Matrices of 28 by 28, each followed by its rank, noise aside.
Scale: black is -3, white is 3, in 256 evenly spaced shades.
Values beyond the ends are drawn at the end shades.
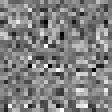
five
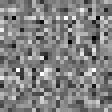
six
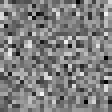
seven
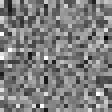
seven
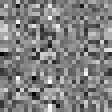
four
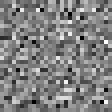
five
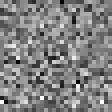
eight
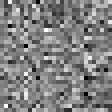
six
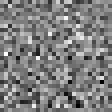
five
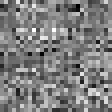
six
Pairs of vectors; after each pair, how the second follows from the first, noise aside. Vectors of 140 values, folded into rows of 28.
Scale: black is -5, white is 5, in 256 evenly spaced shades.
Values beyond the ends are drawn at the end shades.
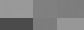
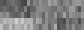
negated.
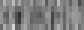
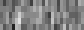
negated.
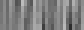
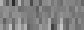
reversed, partly zeroed.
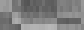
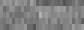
wrapped around, negated, shrunk.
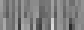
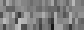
sign-scrambled.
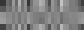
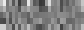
negated.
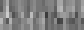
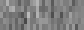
reversed, negated, partly zeroed.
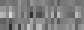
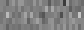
reversed, partly zeroed.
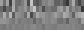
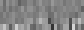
reversed, negated, partly zeroed.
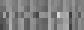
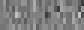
reversed, partly zeroed.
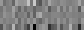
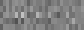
wrapped around, negated, shrunk.
